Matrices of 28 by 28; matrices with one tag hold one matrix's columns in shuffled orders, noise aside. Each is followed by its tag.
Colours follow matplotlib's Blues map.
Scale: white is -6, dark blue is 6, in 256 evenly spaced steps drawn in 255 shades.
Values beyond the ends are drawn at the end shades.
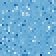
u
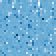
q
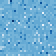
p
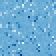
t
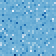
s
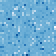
u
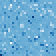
t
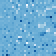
t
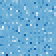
u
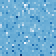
t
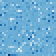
s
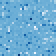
u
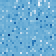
q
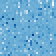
q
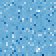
s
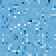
p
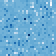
q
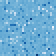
u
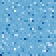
s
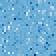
u
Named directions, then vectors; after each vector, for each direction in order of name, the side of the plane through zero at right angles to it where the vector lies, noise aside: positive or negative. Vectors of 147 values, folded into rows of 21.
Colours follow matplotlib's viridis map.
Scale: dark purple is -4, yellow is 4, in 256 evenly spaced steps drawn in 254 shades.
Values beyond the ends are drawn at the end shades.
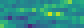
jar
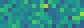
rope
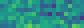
negative, negative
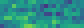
negative, negative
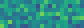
positive, positive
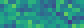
negative, negative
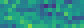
negative, negative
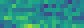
negative, negative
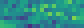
positive, positive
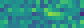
positive, negative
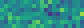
negative, positive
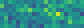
positive, negative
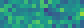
negative, positive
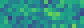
positive, negative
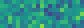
negative, positive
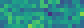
negative, positive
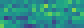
positive, positive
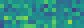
negative, negative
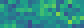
positive, positive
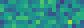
negative, positive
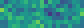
negative, positive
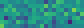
positive, positive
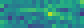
positive, negative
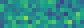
negative, positive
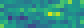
positive, negative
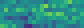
positive, positive
